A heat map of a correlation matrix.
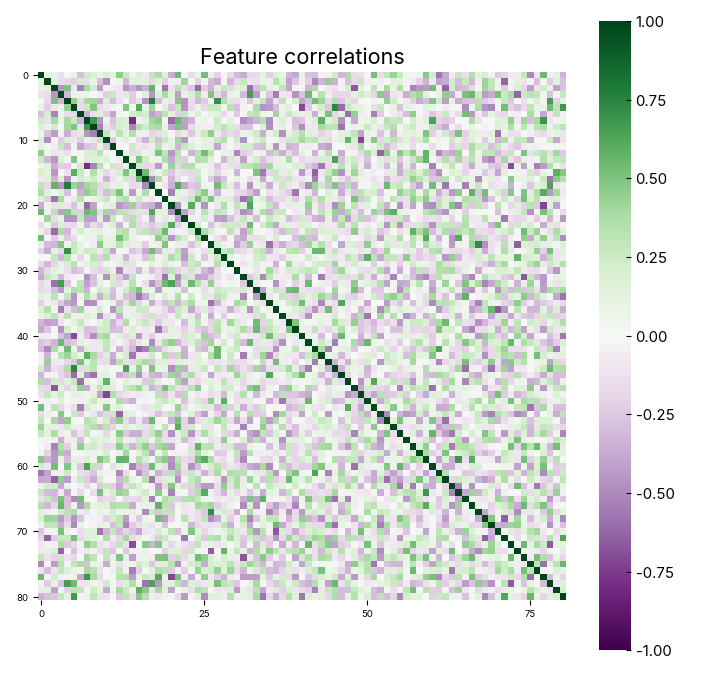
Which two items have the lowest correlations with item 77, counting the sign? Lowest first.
20, 75
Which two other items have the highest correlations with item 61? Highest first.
42, 39
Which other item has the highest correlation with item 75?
80
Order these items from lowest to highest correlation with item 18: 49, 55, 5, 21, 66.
5, 21, 49, 55, 66
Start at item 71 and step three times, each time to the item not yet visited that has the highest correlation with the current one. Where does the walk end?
45
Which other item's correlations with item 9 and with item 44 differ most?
8
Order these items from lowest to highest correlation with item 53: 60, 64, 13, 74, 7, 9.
13, 64, 9, 74, 7, 60
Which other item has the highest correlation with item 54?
21
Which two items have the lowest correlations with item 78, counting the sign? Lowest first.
72, 16
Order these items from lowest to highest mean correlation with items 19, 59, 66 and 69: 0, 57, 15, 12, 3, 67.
67, 15, 3, 0, 57, 12
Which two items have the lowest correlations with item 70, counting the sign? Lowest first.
36, 9
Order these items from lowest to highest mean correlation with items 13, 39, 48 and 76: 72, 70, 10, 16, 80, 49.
49, 70, 72, 16, 10, 80
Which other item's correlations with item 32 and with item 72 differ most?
14
